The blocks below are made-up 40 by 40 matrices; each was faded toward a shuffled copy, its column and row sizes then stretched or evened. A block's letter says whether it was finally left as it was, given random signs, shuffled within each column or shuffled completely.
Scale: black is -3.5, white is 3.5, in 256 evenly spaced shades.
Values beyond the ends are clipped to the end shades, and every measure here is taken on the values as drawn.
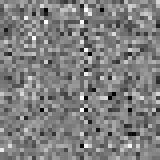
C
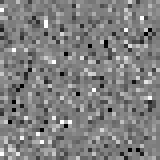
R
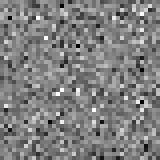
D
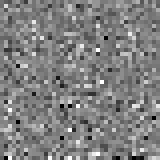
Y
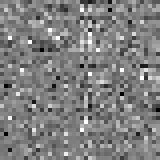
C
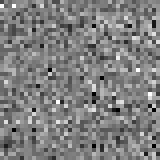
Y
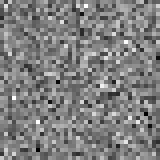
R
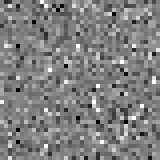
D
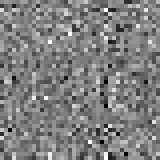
C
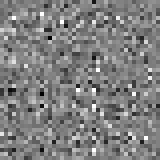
C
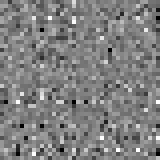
C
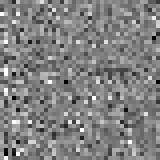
Y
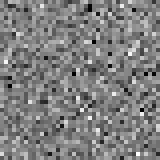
R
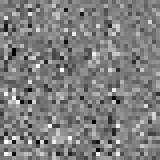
Y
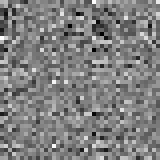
C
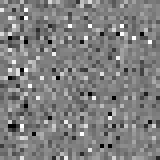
C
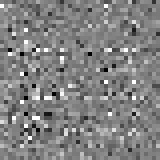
Y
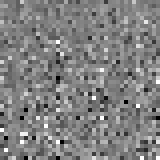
Y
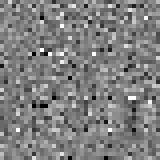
C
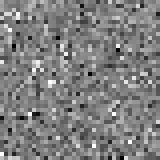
R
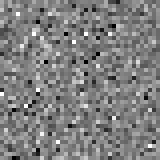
D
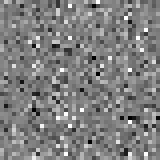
D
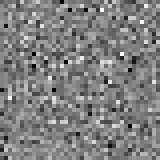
R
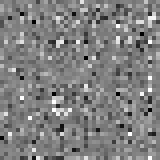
Y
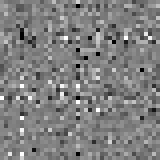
Y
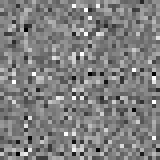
C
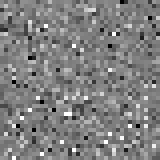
R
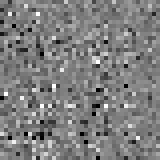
Y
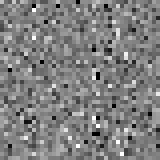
D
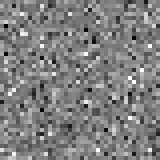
D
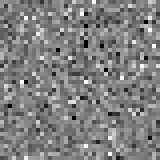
R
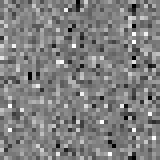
D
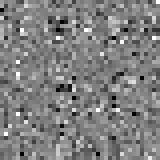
C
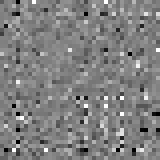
C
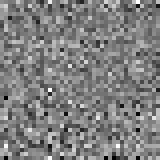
Y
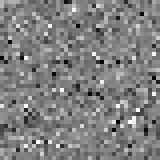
R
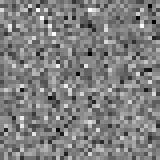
R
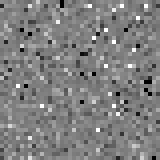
R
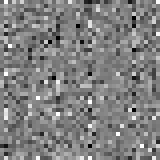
Y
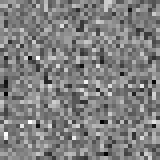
Y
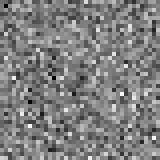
R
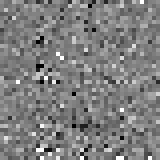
Y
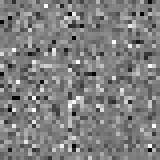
Y
